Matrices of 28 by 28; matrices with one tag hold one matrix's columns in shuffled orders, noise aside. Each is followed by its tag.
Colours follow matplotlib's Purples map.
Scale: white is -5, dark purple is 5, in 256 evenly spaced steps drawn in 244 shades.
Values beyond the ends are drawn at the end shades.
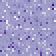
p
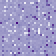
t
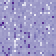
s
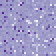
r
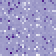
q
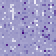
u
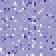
q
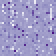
u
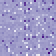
q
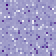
p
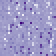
s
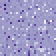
p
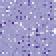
t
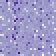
q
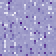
s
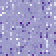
s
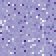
r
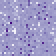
t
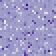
p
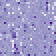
s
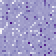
t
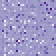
r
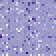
q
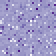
r
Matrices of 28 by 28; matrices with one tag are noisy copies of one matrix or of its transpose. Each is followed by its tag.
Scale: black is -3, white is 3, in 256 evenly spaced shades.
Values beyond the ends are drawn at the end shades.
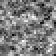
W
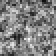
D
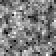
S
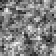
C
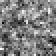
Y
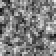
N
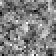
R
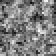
D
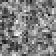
W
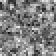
N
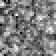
N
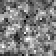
D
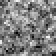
S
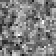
W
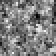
D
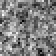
Y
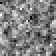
S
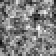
D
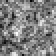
W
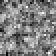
D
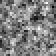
D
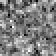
N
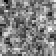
N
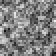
S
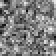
N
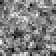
S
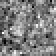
W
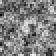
R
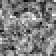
W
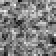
Y
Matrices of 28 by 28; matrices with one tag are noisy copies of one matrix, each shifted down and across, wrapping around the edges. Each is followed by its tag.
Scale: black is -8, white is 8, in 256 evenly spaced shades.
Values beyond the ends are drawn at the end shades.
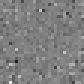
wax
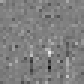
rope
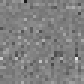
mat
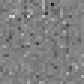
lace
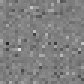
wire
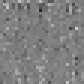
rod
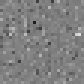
lace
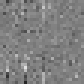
rope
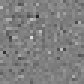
wax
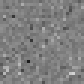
lace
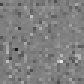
lace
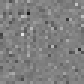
wax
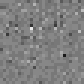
mat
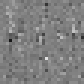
rod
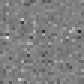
wire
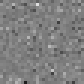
wire
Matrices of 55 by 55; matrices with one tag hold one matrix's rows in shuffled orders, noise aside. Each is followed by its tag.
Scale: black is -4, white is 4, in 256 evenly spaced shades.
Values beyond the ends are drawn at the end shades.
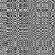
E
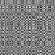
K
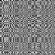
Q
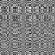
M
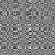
M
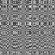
M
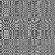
Q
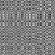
K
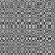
K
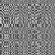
Q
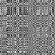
E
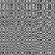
K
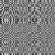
Q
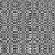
M
